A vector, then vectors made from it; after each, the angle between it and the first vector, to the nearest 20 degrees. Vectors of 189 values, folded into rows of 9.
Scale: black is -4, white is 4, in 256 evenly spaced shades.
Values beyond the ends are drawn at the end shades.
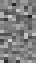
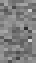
80 degrees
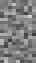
160 degrees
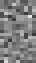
160 degrees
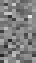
140 degrees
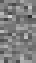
40 degrees
